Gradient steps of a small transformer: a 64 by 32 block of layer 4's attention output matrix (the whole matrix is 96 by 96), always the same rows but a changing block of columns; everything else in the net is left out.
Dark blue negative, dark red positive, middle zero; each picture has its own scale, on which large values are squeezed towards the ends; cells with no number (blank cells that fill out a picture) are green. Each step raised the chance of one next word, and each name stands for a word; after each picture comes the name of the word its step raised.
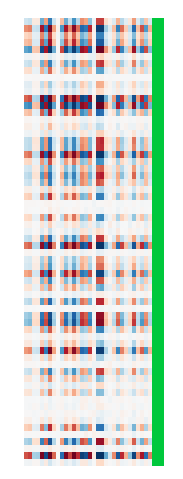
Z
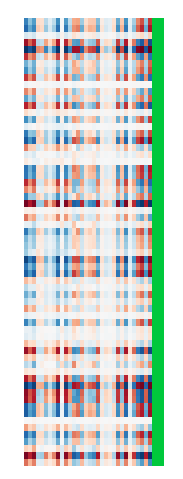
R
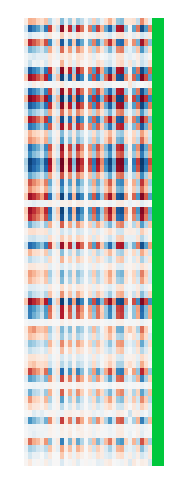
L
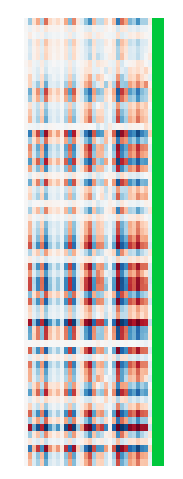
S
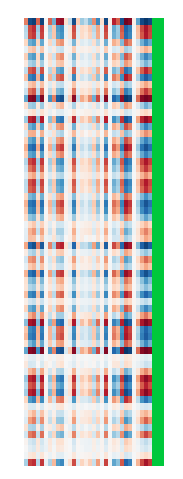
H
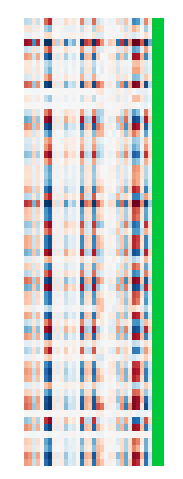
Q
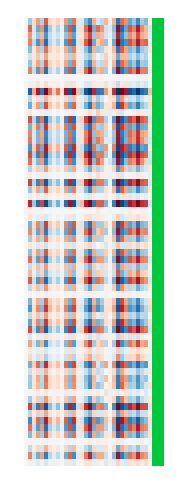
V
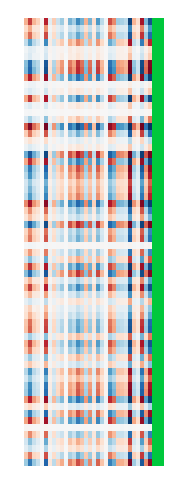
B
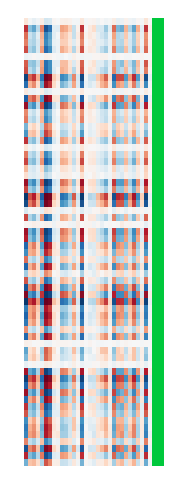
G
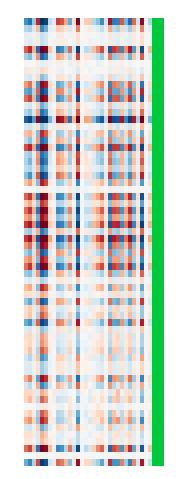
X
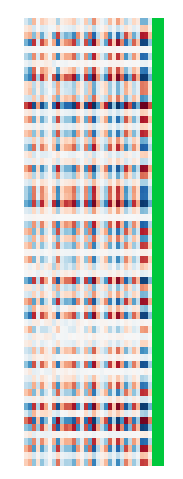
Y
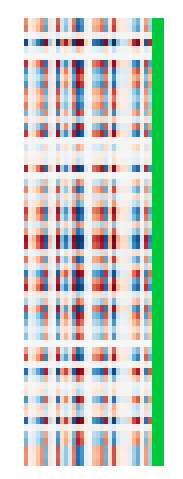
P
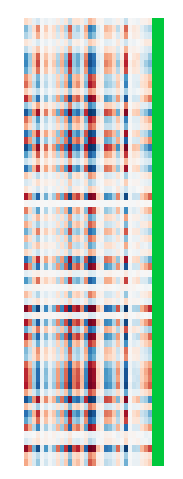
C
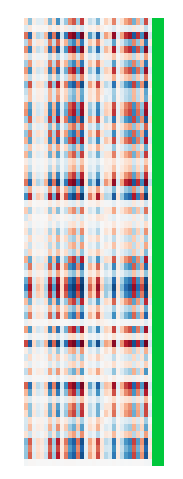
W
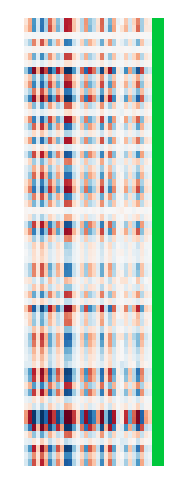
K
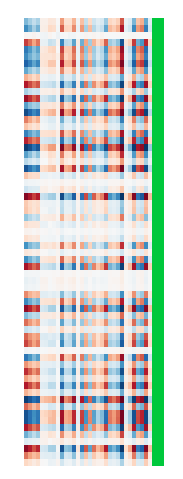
C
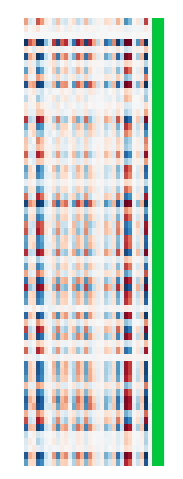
Q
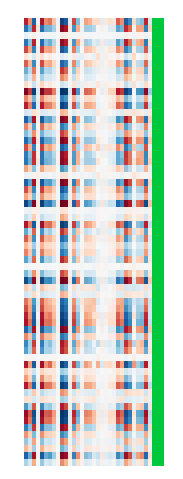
V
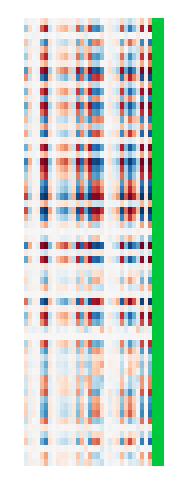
L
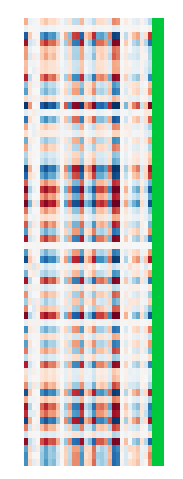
Y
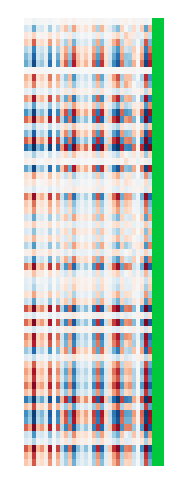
C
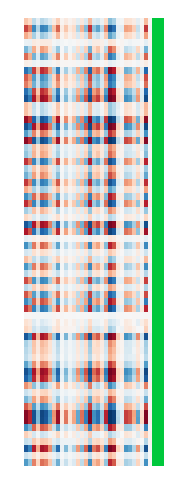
K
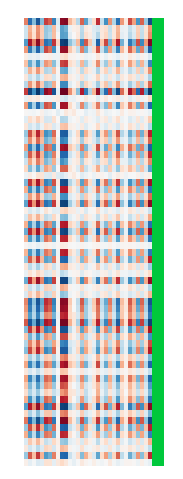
V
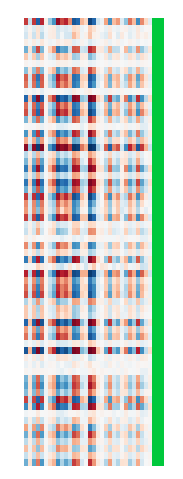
H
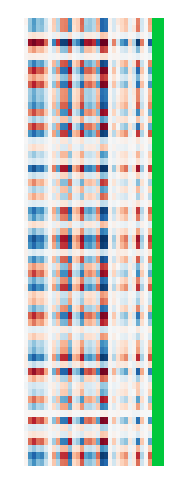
P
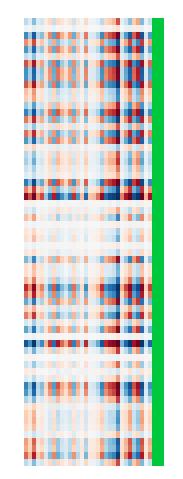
W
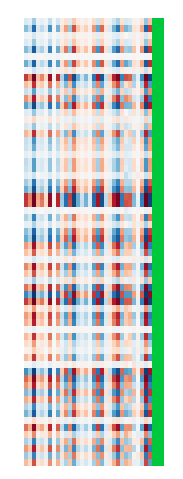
G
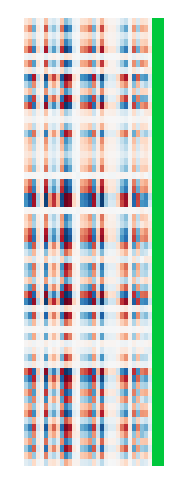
G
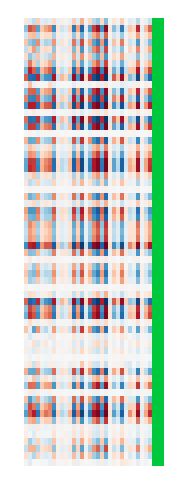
L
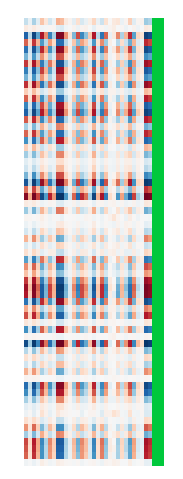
W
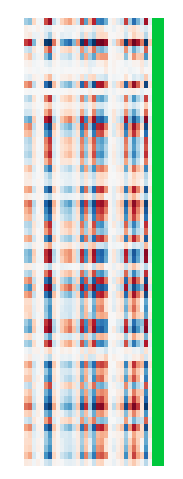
Q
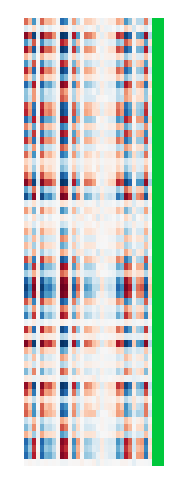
W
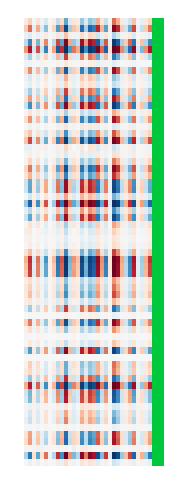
R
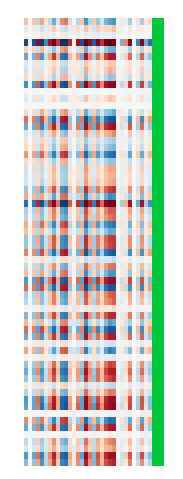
Q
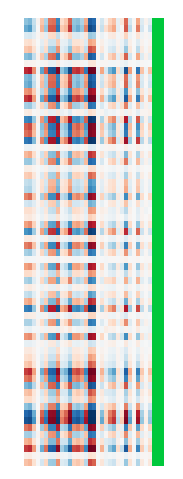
K
